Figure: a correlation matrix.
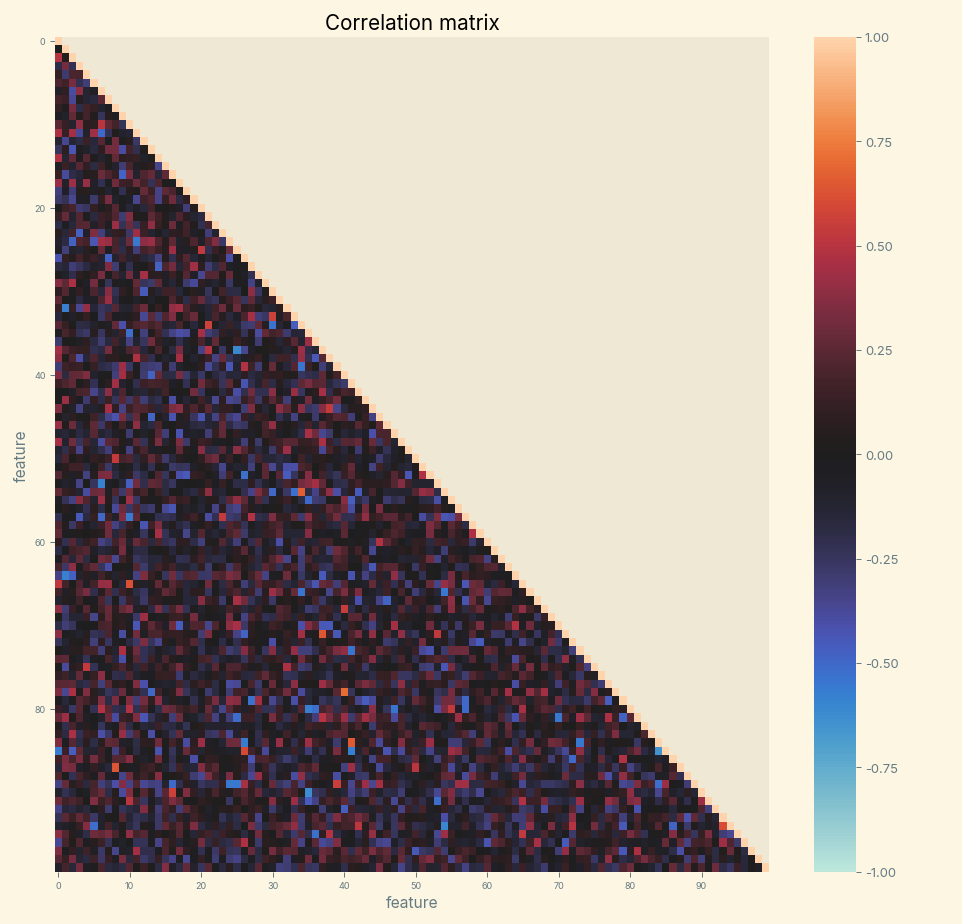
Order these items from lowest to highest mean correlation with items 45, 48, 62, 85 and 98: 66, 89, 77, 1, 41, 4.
41, 4, 66, 1, 77, 89
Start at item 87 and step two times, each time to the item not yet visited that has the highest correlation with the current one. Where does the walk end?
50
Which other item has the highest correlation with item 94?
93
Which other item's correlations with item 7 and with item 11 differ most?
24
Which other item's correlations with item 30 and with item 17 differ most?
34
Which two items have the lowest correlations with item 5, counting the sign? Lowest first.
94, 24
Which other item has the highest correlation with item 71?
37
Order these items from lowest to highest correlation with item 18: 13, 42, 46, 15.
46, 42, 13, 15
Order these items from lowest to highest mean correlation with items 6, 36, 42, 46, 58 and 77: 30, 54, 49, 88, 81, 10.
49, 54, 88, 10, 81, 30
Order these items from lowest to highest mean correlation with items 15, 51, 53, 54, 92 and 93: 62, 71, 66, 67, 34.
66, 62, 67, 71, 34
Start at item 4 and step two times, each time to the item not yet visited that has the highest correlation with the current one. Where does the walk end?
32
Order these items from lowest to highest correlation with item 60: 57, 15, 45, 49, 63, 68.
15, 49, 68, 57, 63, 45
